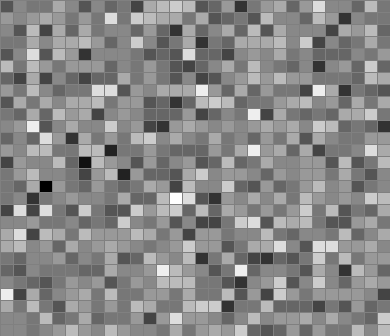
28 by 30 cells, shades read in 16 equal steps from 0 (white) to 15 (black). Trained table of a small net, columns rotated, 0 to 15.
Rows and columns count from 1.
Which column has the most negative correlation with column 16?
29
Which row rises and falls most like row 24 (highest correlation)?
1
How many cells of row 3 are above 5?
21
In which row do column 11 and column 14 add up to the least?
18
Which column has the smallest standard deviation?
23
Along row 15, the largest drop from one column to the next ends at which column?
11
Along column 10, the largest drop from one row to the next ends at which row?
19
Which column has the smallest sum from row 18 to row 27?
13
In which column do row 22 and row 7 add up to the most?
16
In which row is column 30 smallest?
27
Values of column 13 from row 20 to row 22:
8 7 6
